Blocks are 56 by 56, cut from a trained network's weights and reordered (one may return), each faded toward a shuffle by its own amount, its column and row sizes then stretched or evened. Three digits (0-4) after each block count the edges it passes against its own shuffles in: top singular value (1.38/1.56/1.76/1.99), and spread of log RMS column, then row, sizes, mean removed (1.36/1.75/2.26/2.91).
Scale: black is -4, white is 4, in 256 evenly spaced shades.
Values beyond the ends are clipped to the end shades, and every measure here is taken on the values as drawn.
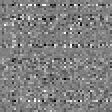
2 2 4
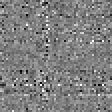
1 2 3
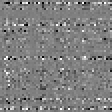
2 2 4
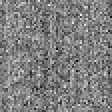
1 0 0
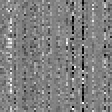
4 4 0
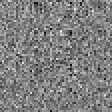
3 2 1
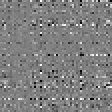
3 3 4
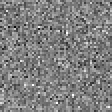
0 1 1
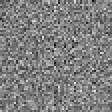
3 1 0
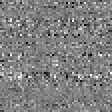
0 1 4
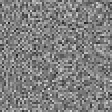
4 0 0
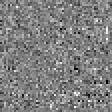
2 2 2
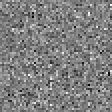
1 1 1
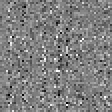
0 3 1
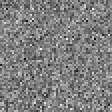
0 0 1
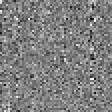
1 2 0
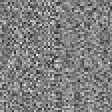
4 2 0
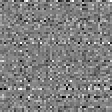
3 1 4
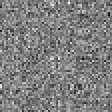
3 2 1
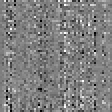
2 4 3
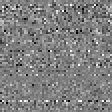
0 0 4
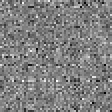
3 0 3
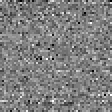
0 0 2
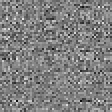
4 1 3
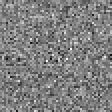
0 0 2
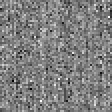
1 1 0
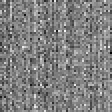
3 2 1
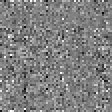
1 3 2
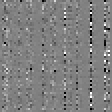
3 4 1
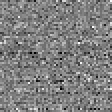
0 1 2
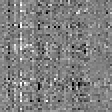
3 3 3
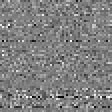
2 1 4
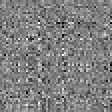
4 3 3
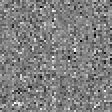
0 3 1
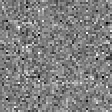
0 3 1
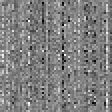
4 4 1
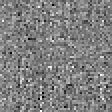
0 1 2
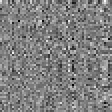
4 2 2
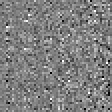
0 3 0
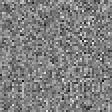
3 2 0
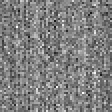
2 0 0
